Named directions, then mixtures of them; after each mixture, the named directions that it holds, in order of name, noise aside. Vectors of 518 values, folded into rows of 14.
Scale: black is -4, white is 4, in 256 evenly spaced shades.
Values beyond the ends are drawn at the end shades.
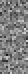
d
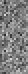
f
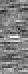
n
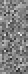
f.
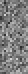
f.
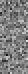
d.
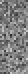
d, f.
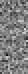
d.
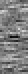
n.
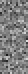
d.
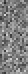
f.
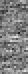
f, n.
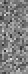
f.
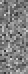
d, f.
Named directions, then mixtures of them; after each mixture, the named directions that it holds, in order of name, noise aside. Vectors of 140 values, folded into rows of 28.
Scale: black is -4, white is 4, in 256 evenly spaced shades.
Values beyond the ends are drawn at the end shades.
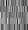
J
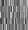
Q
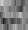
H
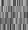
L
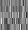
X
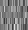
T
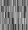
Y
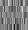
T.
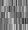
Y.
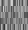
L.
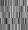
Q, T, X.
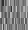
Q.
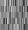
H, J, T.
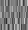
Q, T, X.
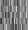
Q, X, Y.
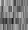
H, L, Q.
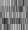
H, X, Y.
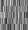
J, L, X.
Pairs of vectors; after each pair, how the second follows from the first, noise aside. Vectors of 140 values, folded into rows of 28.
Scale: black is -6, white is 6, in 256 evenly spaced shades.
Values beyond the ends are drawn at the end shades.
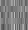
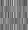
reversed.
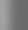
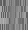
sign-scrambled.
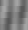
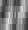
negated, scaled up.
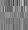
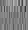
sign-scrambled.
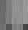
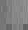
shrunk.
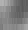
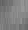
negated, shrunk.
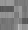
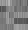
reversed.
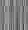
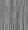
shrunk.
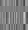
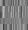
reversed.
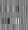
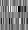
reversed, scaled up.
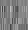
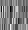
negated, scaled up.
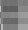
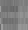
shrunk.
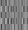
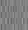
shrunk.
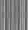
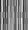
reversed, negated, scaled up.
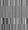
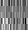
negated, scaled up.
